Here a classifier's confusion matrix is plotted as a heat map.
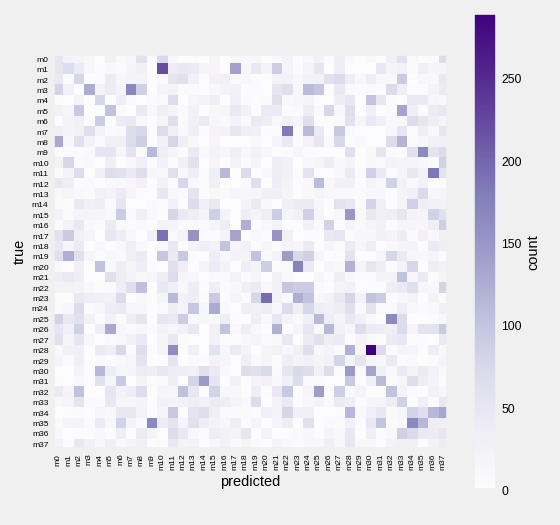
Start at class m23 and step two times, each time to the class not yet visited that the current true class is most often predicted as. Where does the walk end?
m28
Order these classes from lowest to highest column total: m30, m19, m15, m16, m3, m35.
m3, m16, m19, m35, m15, m30
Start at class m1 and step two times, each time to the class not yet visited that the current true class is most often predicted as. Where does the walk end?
m37
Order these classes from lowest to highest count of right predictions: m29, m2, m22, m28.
m29, m2, m22, m28
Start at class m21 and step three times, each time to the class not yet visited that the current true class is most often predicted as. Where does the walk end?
m22
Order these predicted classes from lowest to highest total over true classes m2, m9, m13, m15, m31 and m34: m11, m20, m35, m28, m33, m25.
m25, m20, m33, m11, m35, m28
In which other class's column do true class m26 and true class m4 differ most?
m5
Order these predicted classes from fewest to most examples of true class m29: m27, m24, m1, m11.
m1, m24, m11, m27
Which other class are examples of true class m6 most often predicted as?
m4
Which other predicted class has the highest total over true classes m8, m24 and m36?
m33
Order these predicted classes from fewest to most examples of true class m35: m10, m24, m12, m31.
m12, m10, m24, m31
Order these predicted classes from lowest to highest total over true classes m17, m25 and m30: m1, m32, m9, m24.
m9, m24, m1, m32
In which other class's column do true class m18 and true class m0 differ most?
m16
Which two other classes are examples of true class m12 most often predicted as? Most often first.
m25, m32
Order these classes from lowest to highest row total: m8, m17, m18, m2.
m18, m2, m8, m17
